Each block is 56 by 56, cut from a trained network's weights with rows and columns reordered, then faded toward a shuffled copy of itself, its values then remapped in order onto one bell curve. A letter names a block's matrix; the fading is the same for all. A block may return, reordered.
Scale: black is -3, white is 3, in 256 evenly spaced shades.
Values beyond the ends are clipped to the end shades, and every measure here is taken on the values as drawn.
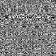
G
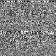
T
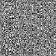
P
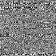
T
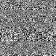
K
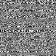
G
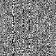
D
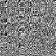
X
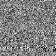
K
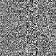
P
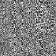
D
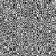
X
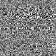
T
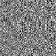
X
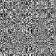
P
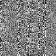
D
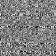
T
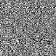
K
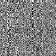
P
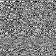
G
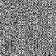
X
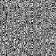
P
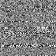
G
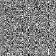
P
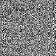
D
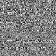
T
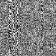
D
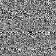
K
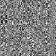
P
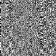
P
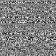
G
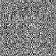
X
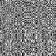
X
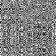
X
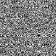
T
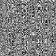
P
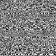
G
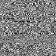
G
